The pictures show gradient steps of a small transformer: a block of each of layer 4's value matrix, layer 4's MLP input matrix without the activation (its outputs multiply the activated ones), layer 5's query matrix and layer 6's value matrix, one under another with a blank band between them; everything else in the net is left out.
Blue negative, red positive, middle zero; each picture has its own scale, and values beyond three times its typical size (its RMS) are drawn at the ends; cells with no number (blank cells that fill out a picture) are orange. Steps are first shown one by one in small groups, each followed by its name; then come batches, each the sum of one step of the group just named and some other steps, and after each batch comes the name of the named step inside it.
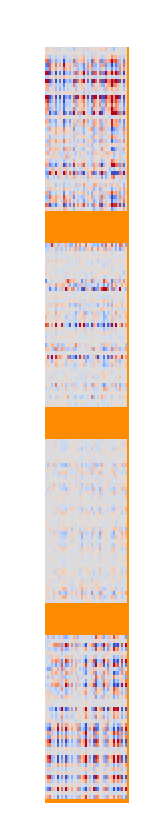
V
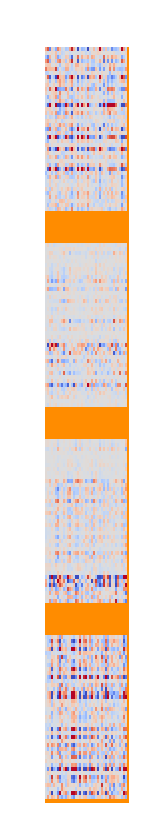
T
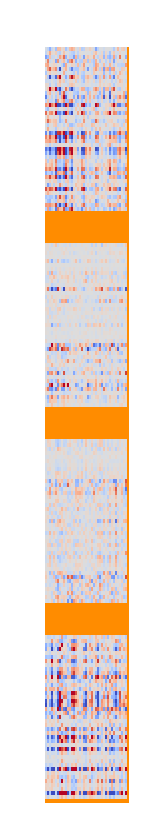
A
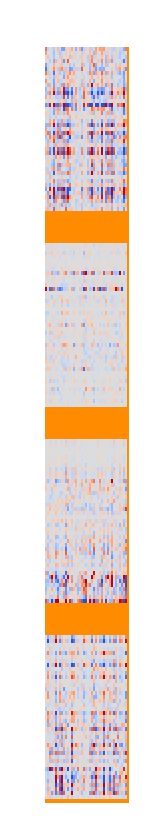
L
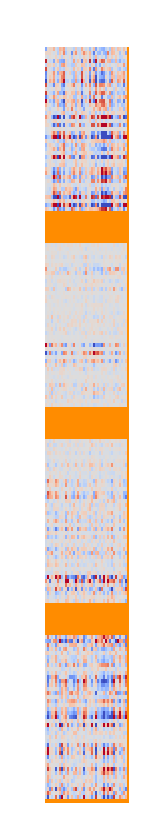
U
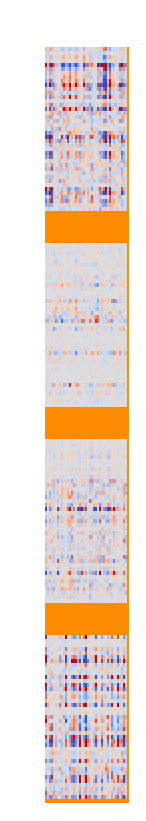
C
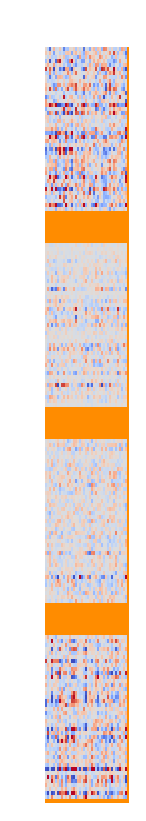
A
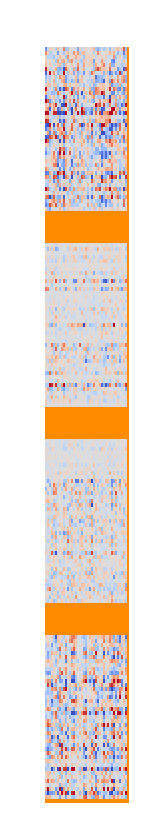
A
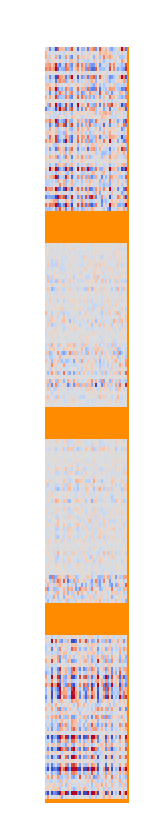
T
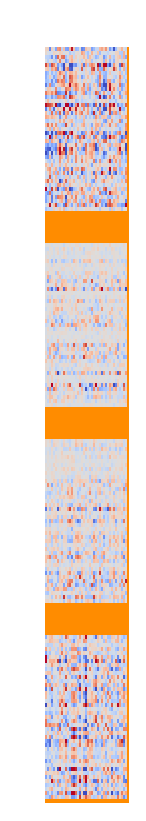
C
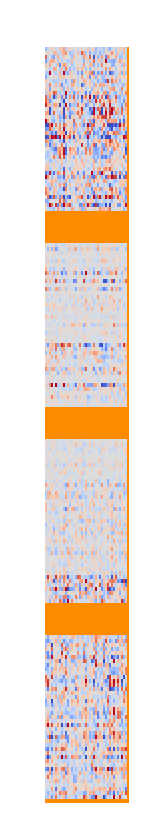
U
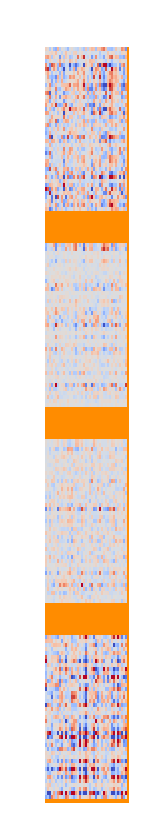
C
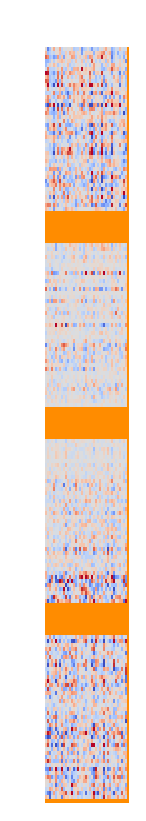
L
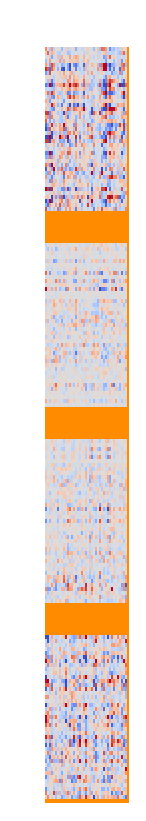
C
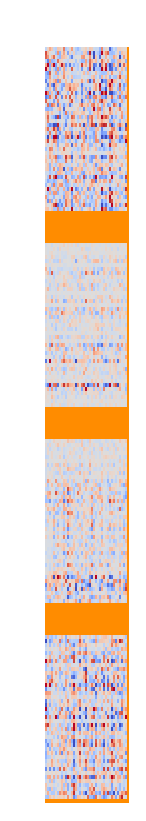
U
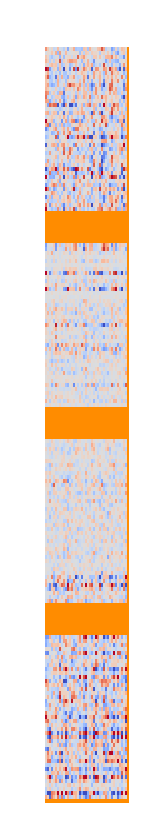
T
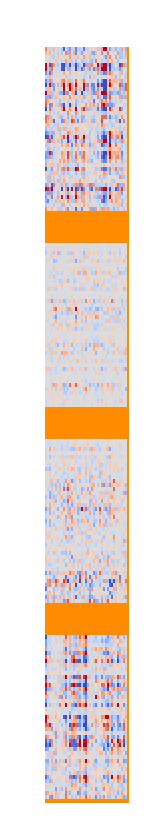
C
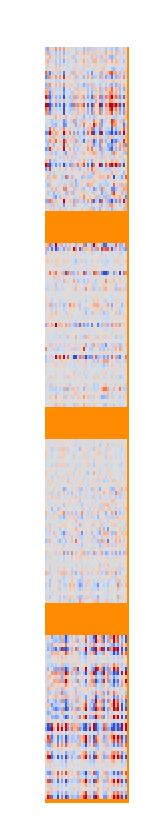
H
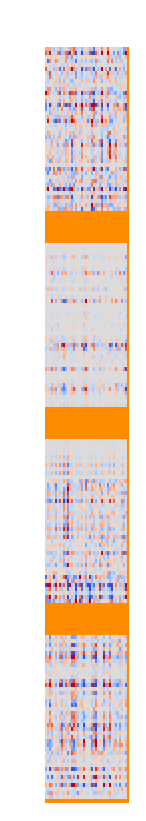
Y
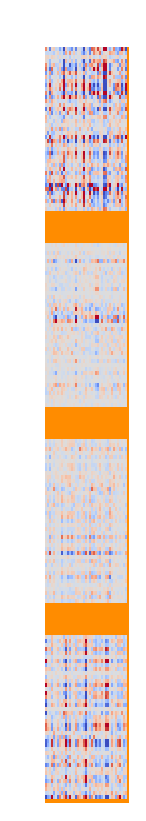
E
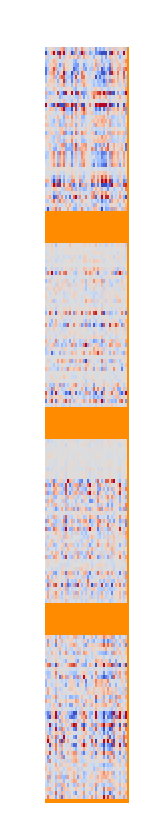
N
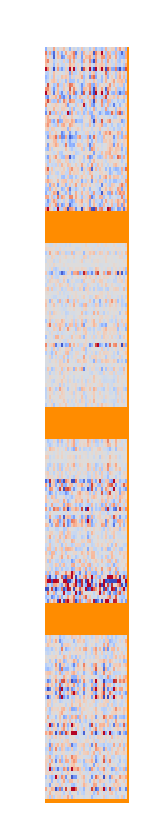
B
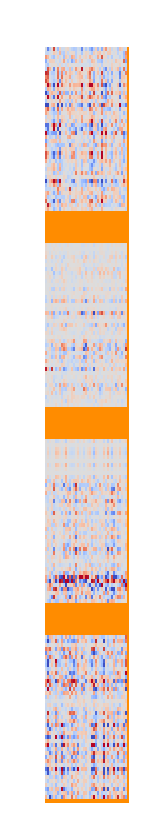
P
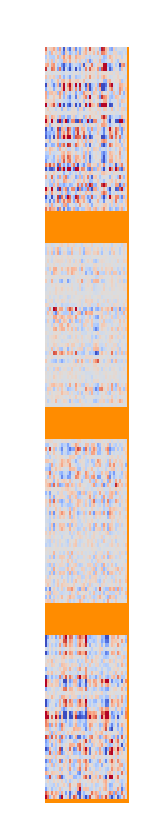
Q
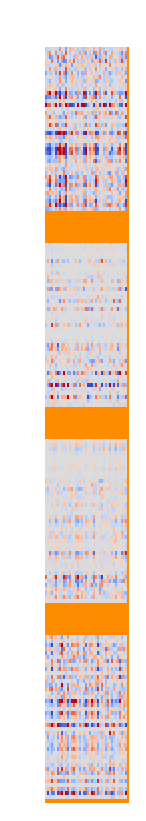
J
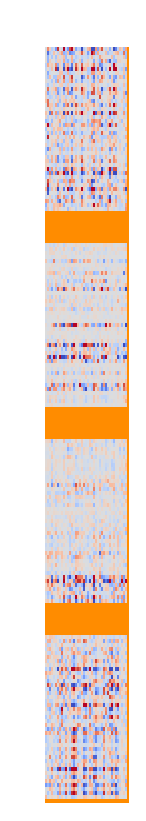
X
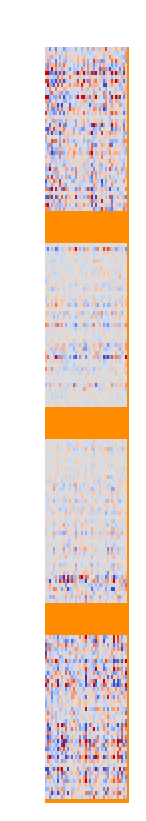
P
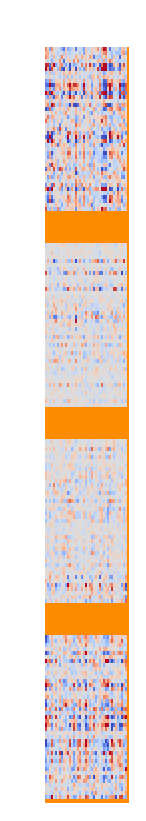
E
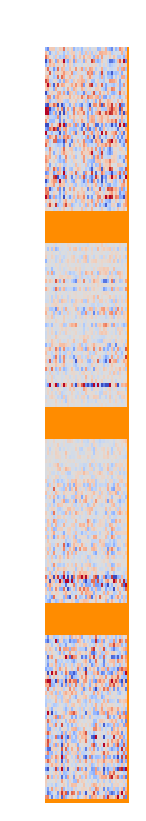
P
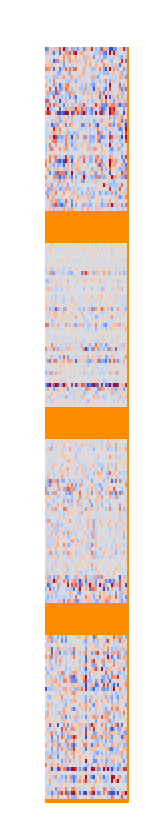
B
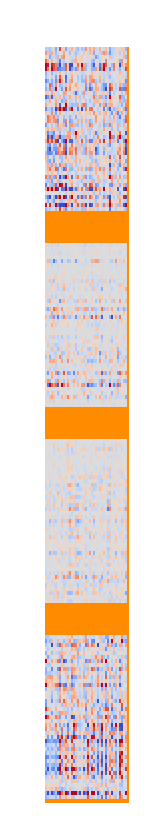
J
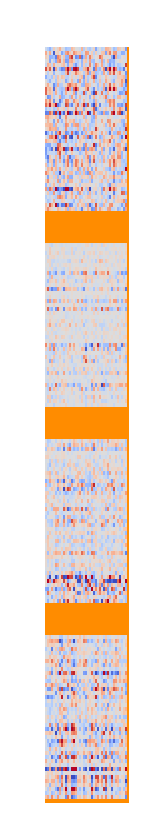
B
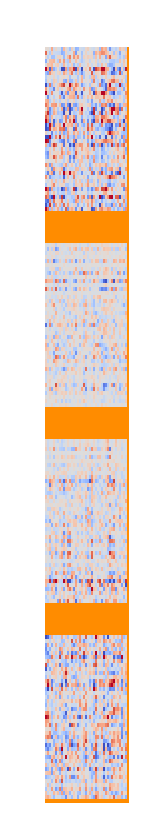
B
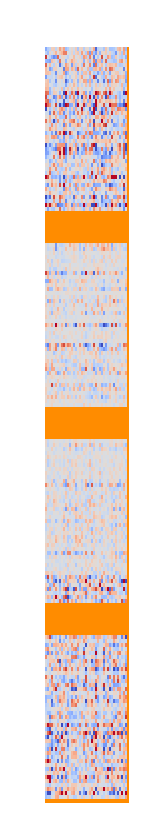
J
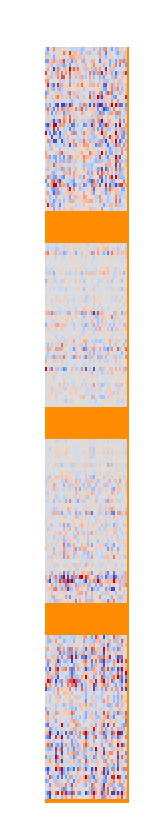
P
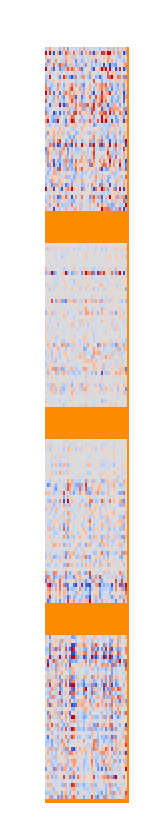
Y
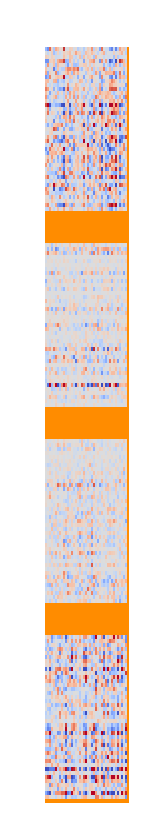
H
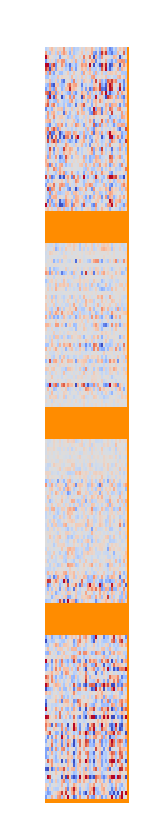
B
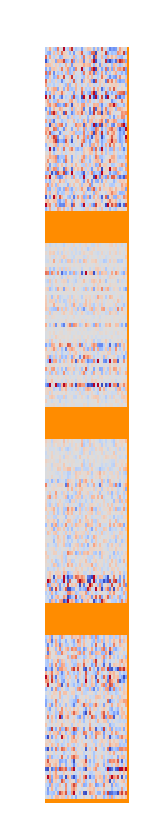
X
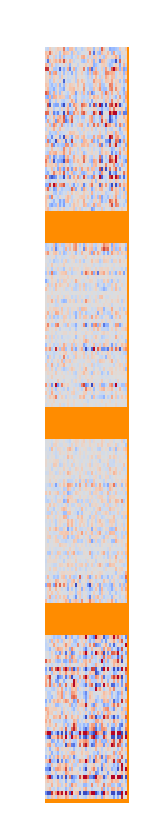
Y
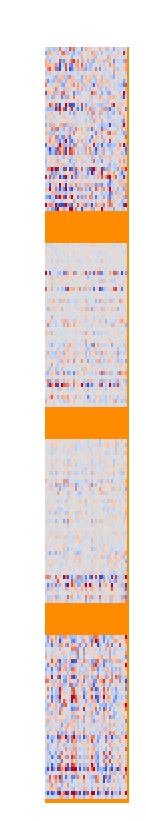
J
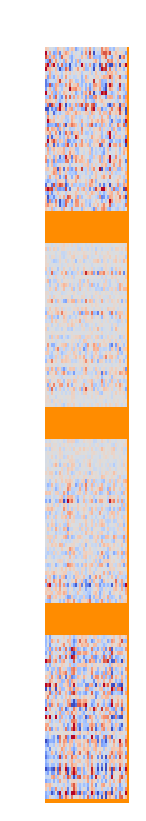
Y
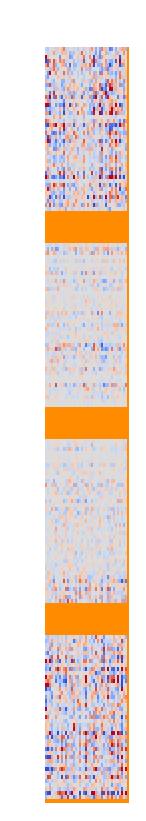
N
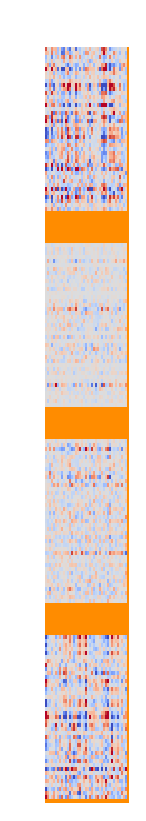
Q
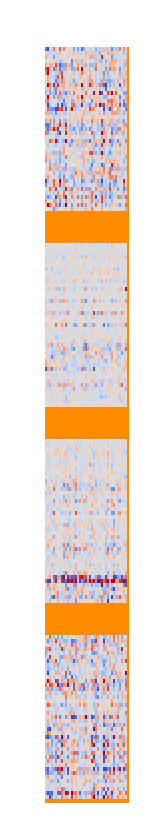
P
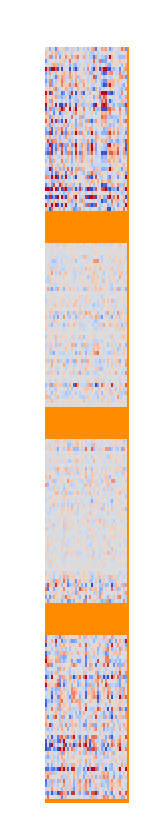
N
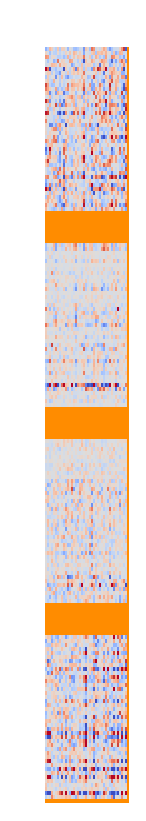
E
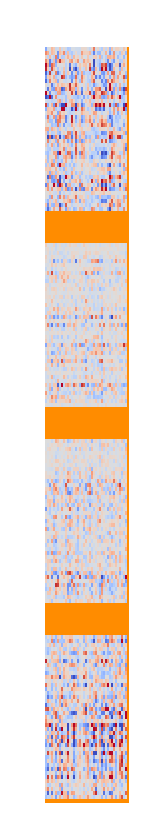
N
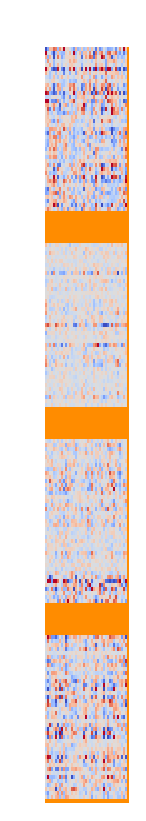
B
